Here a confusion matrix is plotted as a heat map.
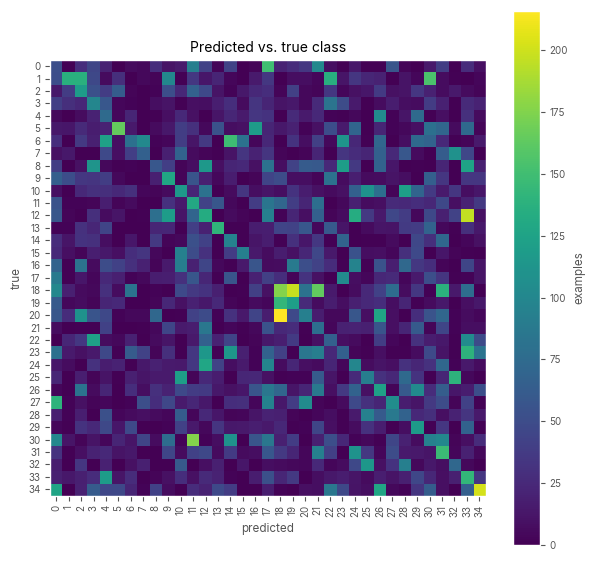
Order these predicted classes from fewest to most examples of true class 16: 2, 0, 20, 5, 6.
6, 5, 20, 0, 2
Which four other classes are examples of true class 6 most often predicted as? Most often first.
14, 4, 23, 7
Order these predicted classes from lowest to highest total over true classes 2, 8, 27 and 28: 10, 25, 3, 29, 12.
29, 10, 25, 3, 12
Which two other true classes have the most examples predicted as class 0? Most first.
27, 34
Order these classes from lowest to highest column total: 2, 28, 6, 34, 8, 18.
8, 6, 34, 28, 2, 18
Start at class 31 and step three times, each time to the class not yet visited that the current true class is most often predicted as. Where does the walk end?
33
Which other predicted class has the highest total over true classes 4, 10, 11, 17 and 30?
0
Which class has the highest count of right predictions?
34
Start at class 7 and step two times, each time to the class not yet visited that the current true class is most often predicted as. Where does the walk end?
25
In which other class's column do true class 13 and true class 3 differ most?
20
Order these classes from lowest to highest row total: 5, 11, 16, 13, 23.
13, 11, 5, 16, 23
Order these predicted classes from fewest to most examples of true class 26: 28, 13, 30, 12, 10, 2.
13, 30, 12, 10, 28, 2
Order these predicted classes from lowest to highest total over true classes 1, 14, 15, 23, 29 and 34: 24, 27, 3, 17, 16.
27, 16, 24, 17, 3
